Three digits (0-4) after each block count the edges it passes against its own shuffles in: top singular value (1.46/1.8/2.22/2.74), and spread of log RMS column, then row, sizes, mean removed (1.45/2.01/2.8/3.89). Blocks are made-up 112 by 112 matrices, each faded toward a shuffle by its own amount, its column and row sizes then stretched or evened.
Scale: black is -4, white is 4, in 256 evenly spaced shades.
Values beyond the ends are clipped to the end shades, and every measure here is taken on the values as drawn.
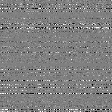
4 1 4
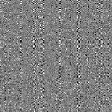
4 3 1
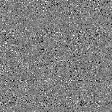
1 1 2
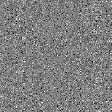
2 2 0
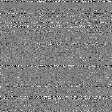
2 1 4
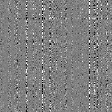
4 4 1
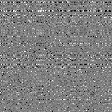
4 0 3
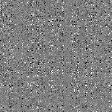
0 3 2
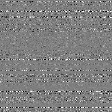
3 1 4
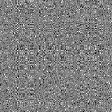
4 2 1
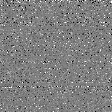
0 0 3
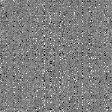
1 3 1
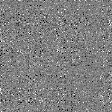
0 2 2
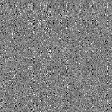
3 2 1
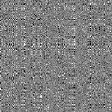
4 3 2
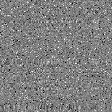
3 0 0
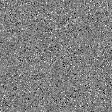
1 1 1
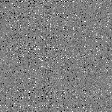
1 2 2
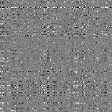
4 2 3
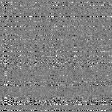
3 2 4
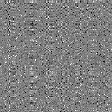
4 2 0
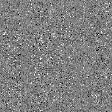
0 2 1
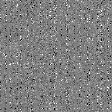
0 3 1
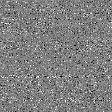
1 0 3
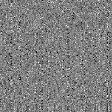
3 2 0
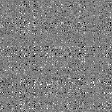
1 3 3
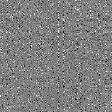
2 3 0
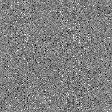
2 2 0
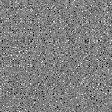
3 0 1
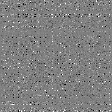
1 2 3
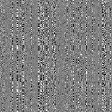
4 4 0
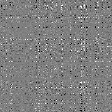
1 3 3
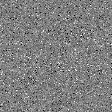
0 1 1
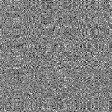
4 1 2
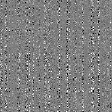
1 4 2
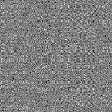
4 2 0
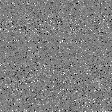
0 0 2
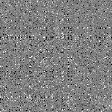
3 2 2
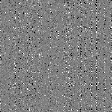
2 3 1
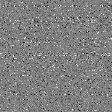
1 0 2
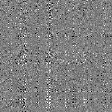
3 3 2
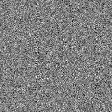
2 1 0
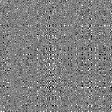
4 3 2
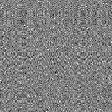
4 0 0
